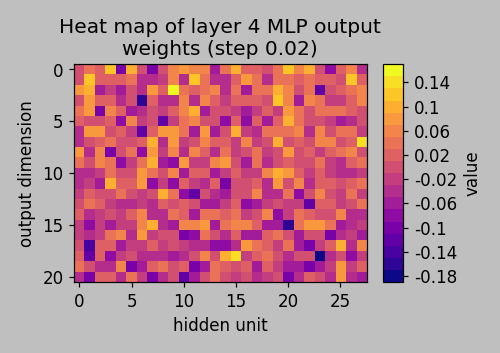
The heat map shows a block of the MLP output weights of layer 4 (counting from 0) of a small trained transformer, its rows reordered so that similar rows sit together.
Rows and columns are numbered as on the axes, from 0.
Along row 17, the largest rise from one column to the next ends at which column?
2
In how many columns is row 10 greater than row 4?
11
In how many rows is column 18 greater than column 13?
10
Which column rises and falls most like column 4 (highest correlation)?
8
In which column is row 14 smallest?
19
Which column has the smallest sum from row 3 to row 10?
6
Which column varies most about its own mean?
1
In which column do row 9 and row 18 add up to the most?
14
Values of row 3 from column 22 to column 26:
0.06 0.04 -0.02 -0.02 0.02
